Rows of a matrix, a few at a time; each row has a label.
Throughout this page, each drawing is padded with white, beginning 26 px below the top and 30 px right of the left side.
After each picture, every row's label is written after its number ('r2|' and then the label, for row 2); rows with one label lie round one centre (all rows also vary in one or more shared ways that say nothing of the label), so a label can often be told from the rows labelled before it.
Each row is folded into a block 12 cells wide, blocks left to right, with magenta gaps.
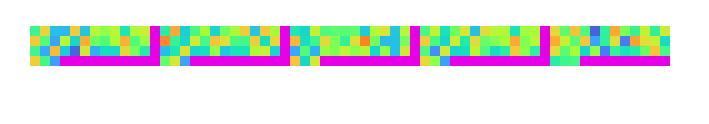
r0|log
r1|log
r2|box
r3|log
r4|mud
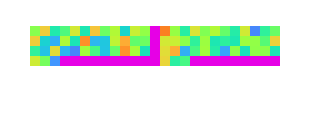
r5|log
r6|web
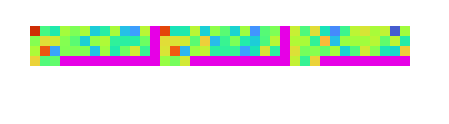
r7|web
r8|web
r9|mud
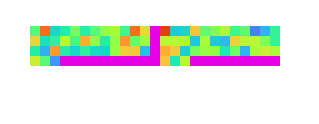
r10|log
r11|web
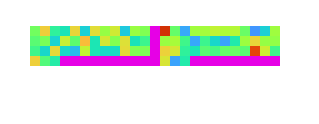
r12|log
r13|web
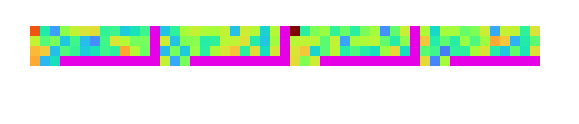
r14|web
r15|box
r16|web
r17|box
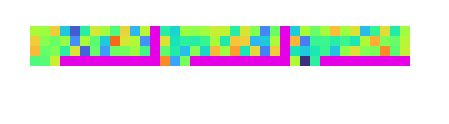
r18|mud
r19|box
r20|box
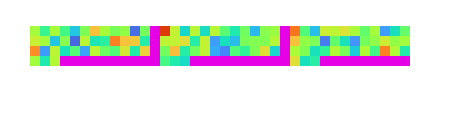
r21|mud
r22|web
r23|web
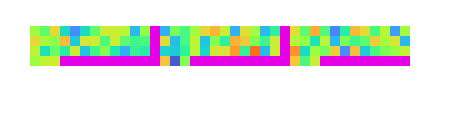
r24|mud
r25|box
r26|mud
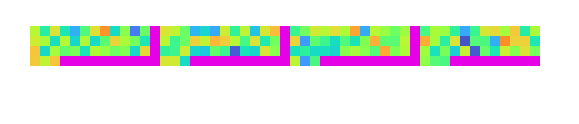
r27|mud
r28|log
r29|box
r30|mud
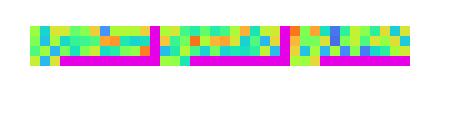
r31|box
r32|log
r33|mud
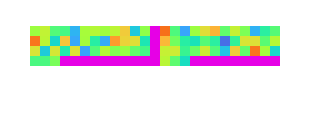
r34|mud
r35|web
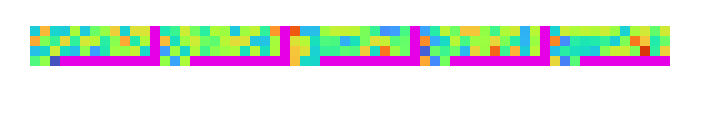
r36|log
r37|box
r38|web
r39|box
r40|box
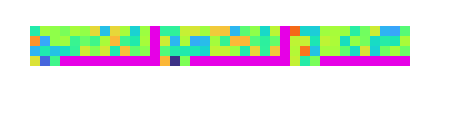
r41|box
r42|box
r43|web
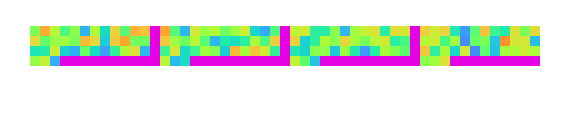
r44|log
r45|web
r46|log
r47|mud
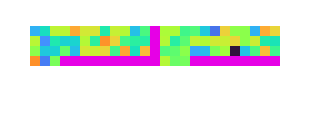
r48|box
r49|log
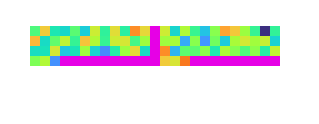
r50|log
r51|mud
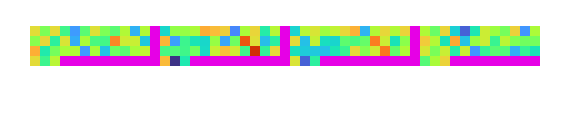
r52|mud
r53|box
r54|box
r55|mud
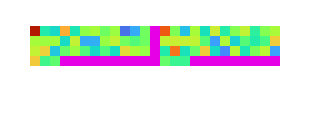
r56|web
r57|web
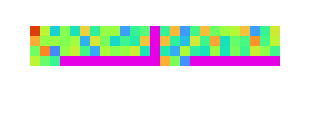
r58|web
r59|log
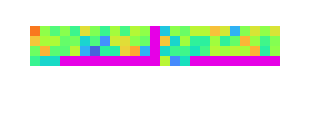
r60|web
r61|box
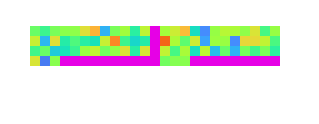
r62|box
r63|mud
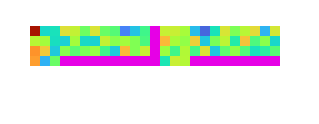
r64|web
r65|mud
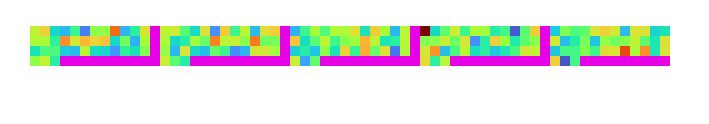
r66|log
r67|log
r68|box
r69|web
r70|box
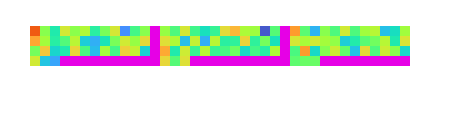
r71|web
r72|mud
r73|web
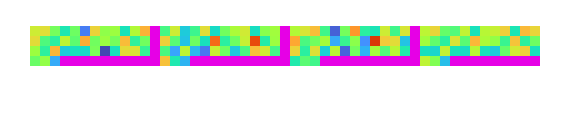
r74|log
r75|log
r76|mud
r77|log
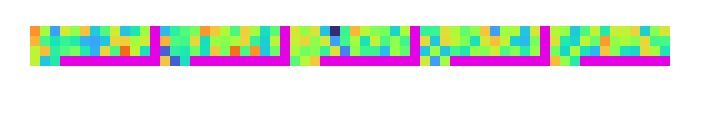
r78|web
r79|box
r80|mud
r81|box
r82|log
